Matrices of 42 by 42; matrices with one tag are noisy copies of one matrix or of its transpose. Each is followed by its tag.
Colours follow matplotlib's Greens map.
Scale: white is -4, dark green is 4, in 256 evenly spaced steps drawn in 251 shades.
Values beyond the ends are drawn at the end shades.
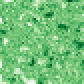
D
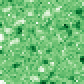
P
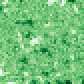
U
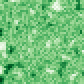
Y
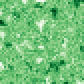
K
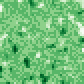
D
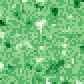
K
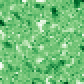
K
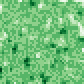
D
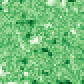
U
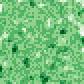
D
